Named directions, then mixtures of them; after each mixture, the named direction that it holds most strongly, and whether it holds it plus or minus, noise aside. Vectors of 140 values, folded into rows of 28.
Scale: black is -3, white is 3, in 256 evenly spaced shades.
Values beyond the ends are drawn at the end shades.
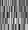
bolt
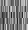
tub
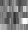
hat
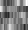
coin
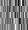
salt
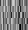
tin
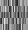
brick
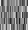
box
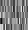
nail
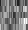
hat, plus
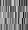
tub, minus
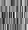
tub, plus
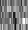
hat, plus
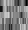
coin, minus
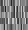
nail, plus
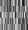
salt, plus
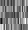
nail, plus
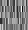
nail, plus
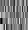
nail, plus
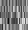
nail, minus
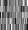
box, minus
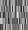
nail, minus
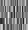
nail, plus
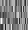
nail, minus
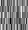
box, plus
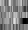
hat, minus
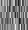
salt, plus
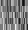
salt, plus
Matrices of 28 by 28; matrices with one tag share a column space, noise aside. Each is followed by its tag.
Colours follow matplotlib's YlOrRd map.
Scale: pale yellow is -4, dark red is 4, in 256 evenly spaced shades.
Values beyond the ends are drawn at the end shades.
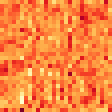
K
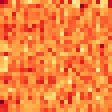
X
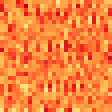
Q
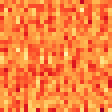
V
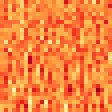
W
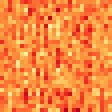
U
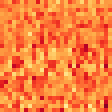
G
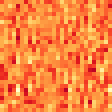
W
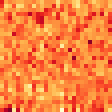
Q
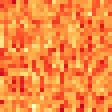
G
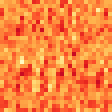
V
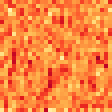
V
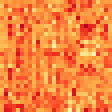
U
